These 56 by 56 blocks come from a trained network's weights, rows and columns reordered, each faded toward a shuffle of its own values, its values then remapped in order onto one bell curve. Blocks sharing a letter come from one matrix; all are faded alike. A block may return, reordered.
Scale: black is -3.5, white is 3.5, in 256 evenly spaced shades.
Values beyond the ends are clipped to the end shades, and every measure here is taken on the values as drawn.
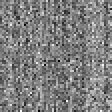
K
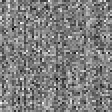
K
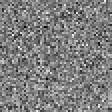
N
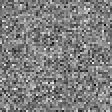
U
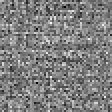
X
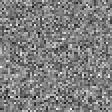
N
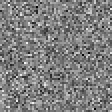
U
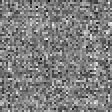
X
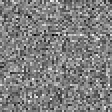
N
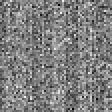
K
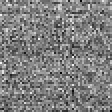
X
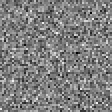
U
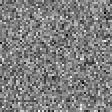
N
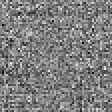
X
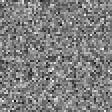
U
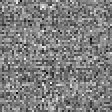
X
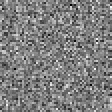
U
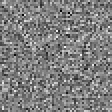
U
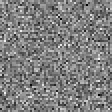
U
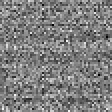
X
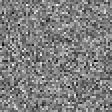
U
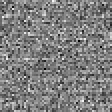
X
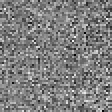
X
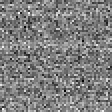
X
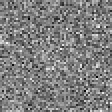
U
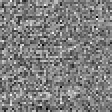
X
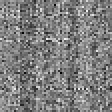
K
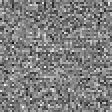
X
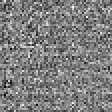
X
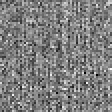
K
